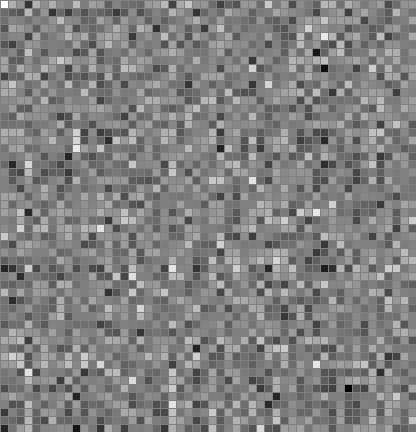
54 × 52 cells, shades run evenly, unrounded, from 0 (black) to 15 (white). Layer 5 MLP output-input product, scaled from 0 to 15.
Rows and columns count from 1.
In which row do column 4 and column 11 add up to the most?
21
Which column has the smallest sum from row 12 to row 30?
45
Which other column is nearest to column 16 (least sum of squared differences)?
8
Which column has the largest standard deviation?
41
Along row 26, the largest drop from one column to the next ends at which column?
43
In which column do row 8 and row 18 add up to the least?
14
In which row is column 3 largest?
29
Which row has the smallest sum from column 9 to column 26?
2
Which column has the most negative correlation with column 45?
32
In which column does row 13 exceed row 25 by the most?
30
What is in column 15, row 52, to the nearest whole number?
7
